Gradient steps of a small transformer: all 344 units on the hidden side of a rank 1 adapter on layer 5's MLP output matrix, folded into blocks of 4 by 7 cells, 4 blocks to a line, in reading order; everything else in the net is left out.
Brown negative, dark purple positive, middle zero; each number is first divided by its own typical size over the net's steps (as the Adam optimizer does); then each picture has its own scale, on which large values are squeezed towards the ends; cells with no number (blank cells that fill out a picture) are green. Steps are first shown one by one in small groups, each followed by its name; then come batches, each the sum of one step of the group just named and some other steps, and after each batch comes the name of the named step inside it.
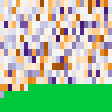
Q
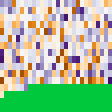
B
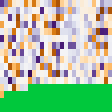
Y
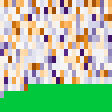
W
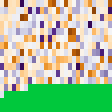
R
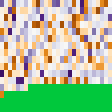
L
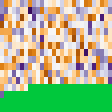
R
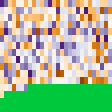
Y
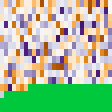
Q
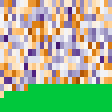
L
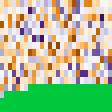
R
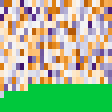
R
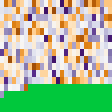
W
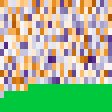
W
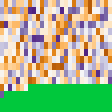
Q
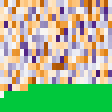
Q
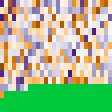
L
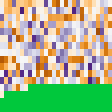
Y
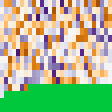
W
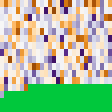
W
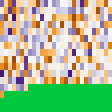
L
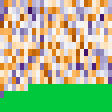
R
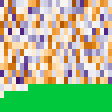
L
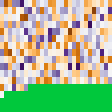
R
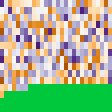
B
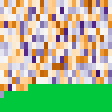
Q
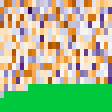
R
